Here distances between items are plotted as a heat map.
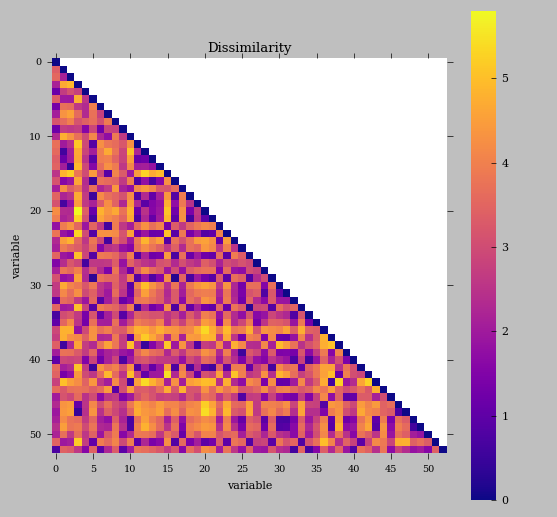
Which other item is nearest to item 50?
17
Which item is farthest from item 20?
3
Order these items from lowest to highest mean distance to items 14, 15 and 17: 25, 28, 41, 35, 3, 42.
28, 25, 35, 41, 42, 3
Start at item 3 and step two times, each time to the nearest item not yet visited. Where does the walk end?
46
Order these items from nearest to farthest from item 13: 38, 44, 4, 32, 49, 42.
38, 42, 4, 44, 32, 49
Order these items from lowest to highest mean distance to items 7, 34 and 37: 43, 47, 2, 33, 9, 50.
43, 9, 50, 47, 33, 2
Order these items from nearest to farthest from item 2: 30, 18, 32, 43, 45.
18, 45, 32, 30, 43
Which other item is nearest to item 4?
27
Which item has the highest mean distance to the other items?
36
